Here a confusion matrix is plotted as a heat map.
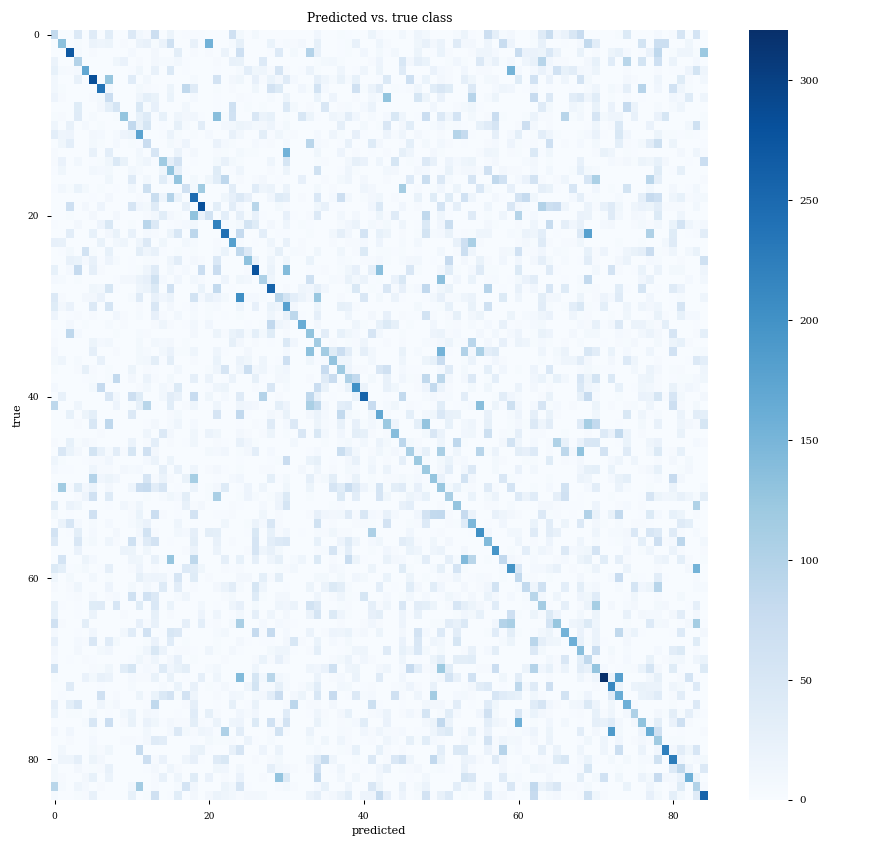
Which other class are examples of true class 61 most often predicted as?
78
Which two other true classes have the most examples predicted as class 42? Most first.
26, 84
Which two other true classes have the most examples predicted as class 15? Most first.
58, 18
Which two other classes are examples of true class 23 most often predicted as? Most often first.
54, 53
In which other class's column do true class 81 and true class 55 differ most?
41
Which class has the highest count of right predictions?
71
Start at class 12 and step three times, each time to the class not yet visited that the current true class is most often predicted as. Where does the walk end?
84
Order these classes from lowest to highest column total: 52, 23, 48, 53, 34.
23, 52, 53, 48, 34
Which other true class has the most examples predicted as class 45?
17
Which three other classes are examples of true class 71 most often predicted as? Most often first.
73, 24, 28
